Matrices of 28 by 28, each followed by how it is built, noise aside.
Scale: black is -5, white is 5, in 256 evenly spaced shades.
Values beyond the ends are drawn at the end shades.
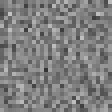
blocks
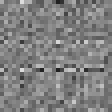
low rank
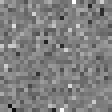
sparse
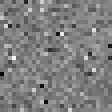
sparse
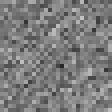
Hankel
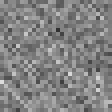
Toeplitz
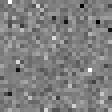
sparse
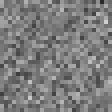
Hankel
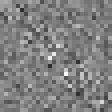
banded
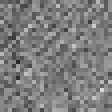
Hankel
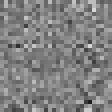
low rank
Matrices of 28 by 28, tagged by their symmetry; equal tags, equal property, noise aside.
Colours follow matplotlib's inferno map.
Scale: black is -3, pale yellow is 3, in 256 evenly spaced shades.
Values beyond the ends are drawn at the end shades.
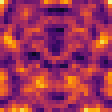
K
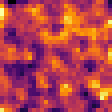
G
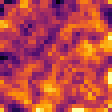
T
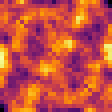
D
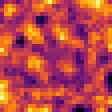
T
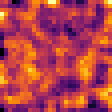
G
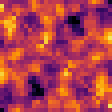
D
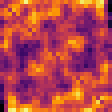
D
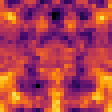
K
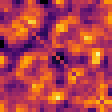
T
